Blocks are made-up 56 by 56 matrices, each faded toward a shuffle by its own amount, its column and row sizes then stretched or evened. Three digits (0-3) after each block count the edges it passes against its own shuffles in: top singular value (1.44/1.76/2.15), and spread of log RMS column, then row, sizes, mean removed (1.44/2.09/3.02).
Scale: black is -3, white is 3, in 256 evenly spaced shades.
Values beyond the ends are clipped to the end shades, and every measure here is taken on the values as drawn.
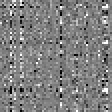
3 3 1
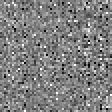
0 2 0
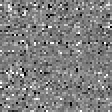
0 1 2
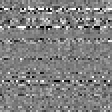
3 0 3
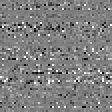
0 0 3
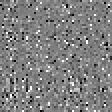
1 2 1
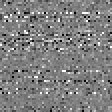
1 0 3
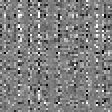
3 3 2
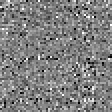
0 1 1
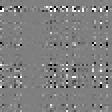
2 3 3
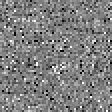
1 1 1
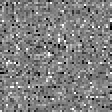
0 1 1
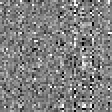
2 2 1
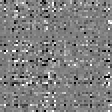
2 2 3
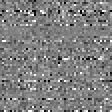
0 1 3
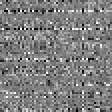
3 1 3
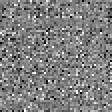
1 1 1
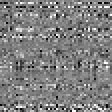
3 1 3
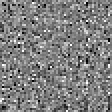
1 2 0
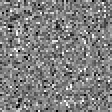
0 1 0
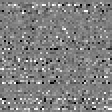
0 0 3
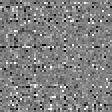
2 1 2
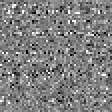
2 0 2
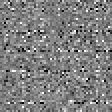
2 1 2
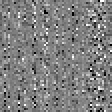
0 3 0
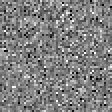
0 2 0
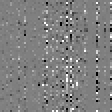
1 3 1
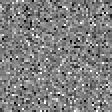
0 0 0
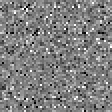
1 0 1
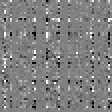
3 3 2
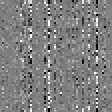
3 3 0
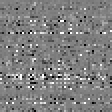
1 1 3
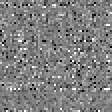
0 1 2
